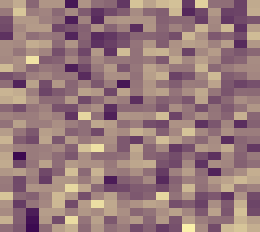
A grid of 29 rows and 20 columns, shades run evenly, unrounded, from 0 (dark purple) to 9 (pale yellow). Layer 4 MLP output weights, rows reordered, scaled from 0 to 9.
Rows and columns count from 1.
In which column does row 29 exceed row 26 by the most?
15
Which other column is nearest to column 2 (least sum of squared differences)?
14
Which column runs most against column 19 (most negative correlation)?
3
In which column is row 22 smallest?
17
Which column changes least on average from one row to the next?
4
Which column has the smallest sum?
9
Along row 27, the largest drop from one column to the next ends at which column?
20
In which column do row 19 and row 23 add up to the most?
8
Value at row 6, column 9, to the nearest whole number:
2
